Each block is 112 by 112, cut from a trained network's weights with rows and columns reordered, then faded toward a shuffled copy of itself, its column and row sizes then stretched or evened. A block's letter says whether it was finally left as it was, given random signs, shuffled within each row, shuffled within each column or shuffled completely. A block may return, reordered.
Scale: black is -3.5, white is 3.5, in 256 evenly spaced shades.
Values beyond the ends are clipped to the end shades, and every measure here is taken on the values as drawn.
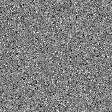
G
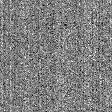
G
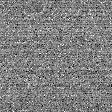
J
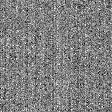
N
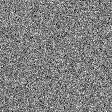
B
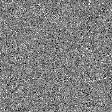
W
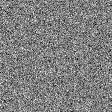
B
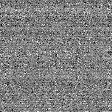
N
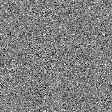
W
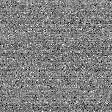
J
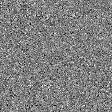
J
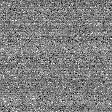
J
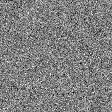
B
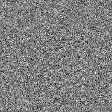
N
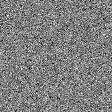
B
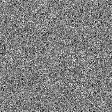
W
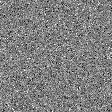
B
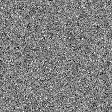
J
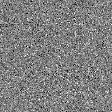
W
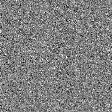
W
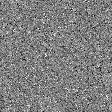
B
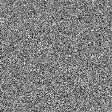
W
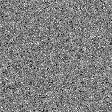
J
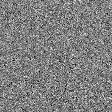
J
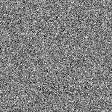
J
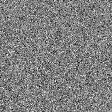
J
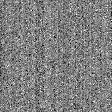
G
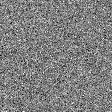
B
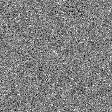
J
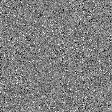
G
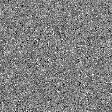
W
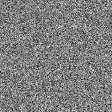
W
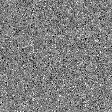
G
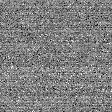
J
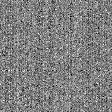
N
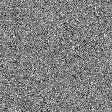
B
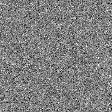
W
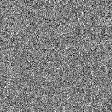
N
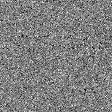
J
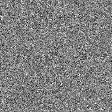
W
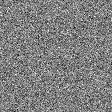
B
